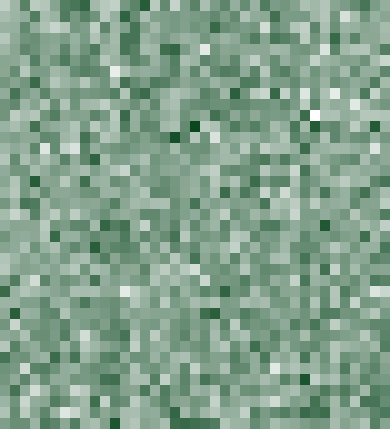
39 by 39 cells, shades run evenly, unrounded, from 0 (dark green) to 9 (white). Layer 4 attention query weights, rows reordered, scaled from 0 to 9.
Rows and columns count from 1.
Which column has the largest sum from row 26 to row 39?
14
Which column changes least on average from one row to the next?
19
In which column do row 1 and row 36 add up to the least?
15
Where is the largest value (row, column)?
11, 32
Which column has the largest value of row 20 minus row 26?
2
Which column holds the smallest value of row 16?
31
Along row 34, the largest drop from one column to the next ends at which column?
4
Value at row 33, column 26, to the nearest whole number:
5
